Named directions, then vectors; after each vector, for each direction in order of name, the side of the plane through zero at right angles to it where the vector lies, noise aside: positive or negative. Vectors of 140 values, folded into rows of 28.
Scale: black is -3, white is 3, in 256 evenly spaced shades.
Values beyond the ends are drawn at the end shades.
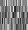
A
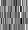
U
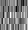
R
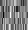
positive, positive, negative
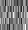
negative, positive, positive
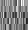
positive, negative, positive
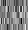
negative, positive, positive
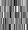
negative, negative, positive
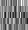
positive, negative, positive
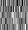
negative, positive, positive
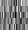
positive, negative, positive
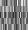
positive, negative, positive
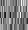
positive, negative, positive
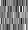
negative, positive, positive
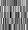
negative, negative, positive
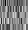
negative, positive, positive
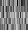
negative, positive, negative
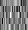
positive, positive, negative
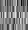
negative, positive, negative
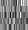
positive, negative, positive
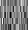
negative, negative, positive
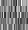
positive, negative, positive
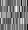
negative, negative, negative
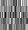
positive, negative, positive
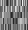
negative, negative, negative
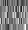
negative, positive, positive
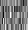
positive, positive, negative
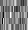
positive, positive, negative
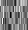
negative, negative, positive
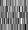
positive, negative, negative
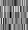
negative, negative, positive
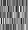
negative, positive, positive
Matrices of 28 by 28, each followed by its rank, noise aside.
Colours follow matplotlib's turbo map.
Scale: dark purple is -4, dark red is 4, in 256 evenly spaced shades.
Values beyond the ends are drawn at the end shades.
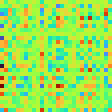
three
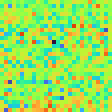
six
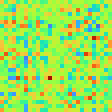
five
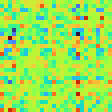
four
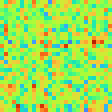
six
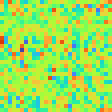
six
